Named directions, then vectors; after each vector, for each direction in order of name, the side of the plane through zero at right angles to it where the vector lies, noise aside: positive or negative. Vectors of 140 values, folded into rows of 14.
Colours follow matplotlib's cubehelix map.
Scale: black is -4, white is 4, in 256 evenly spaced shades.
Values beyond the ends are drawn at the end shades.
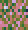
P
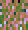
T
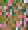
positive, positive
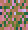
negative, negative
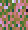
positive, negative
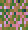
positive, positive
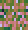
positive, positive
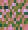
negative, negative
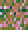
positive, positive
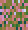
negative, negative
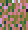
positive, negative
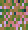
positive, positive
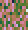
negative, positive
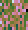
positive, negative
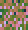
positive, positive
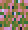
negative, negative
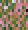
positive, negative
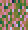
negative, positive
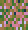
positive, positive
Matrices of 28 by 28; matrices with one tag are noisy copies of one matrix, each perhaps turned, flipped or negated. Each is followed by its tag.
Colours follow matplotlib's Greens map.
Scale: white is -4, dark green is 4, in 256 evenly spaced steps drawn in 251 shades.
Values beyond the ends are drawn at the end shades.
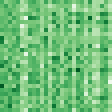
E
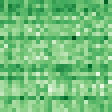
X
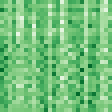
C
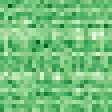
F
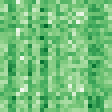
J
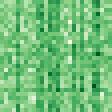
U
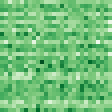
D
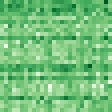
X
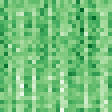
C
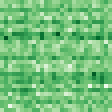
F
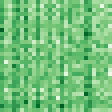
E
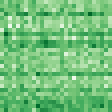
X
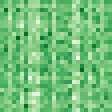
F
